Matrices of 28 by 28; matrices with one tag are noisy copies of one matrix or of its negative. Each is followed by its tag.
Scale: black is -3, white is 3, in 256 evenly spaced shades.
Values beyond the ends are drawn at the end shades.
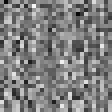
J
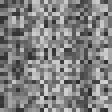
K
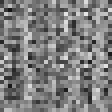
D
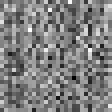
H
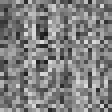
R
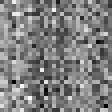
K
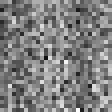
K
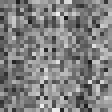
K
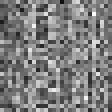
R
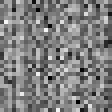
H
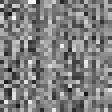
J
